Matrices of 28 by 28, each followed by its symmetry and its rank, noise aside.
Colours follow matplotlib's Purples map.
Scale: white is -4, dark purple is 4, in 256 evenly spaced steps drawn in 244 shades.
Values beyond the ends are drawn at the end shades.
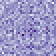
symmetric, rank six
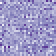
no symmetry, rank six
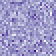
no symmetry, rank six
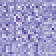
no symmetry, rank five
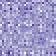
no symmetry, rank four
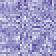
no symmetry, rank five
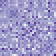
symmetric, rank six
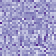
no symmetry, rank six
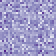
no symmetry, rank six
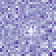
symmetric, rank five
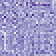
antisymmetric, rank six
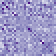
symmetric, rank six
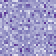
antisymmetric, rank four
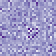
symmetric, rank five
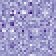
antisymmetric, rank four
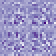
no symmetry, rank four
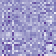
no symmetry, rank four
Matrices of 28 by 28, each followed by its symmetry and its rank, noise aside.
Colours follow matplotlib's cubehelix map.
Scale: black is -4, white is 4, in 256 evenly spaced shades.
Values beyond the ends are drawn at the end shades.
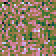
antisymmetric, rank six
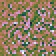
no symmetry, rank seven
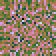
no symmetry, rank six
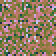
antisymmetric, rank six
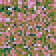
no symmetry, rank seven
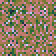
symmetric, rank six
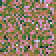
no symmetry, rank seven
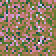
no symmetry, rank six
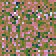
no symmetry, rank five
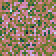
symmetric, rank seven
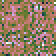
no symmetry, rank five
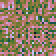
no symmetry, rank six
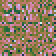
no symmetry, rank five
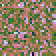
no symmetry, rank seven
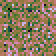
symmetric, rank five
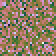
symmetric, rank seven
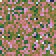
symmetric, rank seven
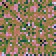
symmetric, rank six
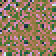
symmetric, rank five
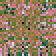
no symmetry, rank five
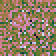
symmetric, rank seven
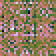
antisymmetric, rank six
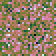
symmetric, rank seven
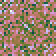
symmetric, rank six
